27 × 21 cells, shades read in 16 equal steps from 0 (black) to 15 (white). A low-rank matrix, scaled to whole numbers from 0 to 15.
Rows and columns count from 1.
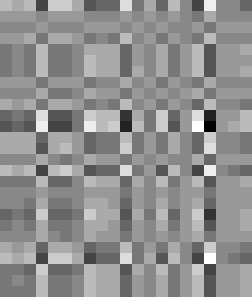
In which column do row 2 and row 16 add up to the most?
18
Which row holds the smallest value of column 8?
24
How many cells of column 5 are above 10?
3
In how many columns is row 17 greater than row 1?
11
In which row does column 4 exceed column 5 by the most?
12
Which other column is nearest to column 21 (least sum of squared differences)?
9
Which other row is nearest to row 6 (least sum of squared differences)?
26
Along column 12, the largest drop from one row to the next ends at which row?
13
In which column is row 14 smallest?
4
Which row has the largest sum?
1
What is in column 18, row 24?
15
